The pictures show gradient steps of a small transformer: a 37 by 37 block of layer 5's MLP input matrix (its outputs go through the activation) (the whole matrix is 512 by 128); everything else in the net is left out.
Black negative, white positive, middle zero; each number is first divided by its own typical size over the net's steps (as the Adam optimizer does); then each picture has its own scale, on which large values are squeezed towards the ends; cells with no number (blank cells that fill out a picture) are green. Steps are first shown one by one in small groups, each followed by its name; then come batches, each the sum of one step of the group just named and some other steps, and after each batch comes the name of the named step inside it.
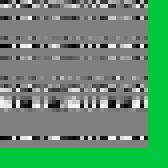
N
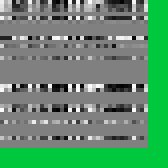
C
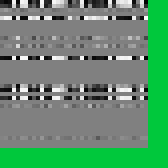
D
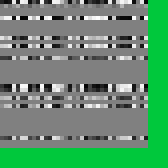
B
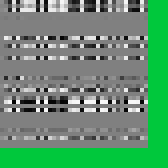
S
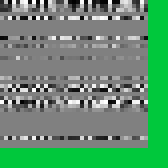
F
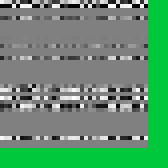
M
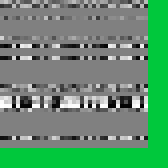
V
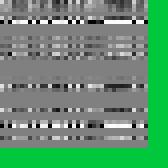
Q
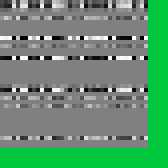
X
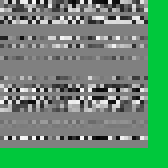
F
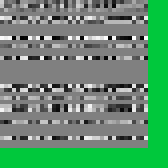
X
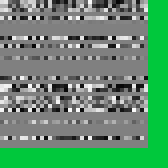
C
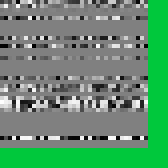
N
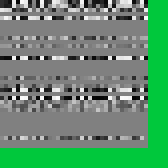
D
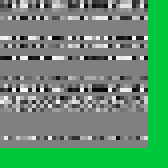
X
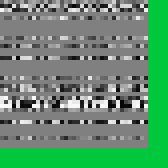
V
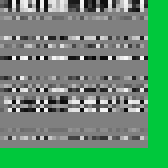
S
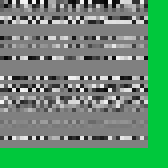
F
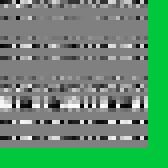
N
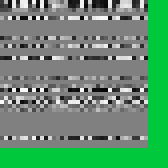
F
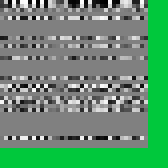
F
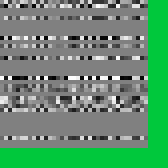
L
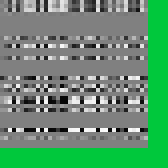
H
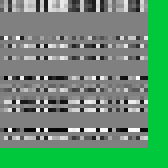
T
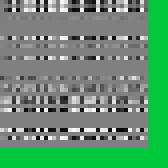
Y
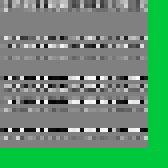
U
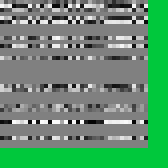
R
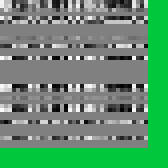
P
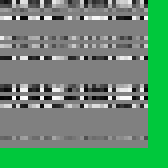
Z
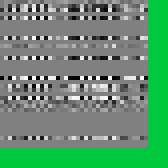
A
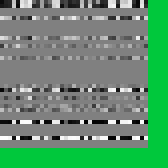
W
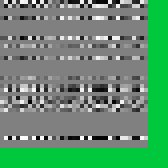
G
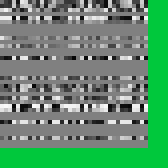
Z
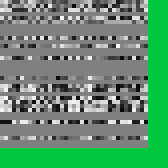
P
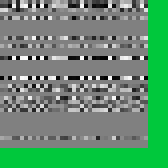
A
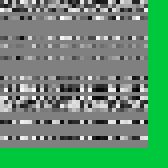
G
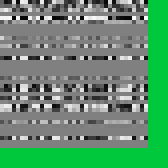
Z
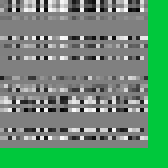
Y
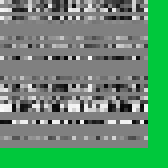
P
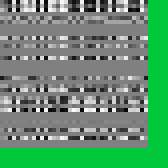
Y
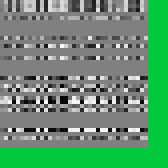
H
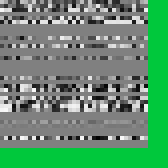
G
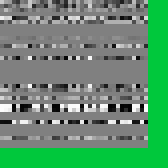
P
